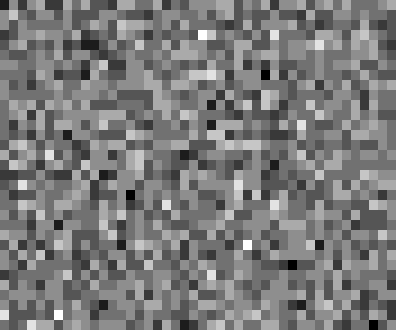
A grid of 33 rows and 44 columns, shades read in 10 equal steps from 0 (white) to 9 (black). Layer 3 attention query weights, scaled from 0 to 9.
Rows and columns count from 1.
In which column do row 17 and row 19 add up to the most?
31
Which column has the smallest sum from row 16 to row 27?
16
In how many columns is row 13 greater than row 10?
14
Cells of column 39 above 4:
19
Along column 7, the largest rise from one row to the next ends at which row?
33
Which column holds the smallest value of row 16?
6
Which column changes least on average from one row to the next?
18
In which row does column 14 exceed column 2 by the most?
25
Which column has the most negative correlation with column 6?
22
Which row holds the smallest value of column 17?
27
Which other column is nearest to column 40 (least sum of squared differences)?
38
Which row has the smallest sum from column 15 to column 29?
8
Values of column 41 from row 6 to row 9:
4 6 3 5
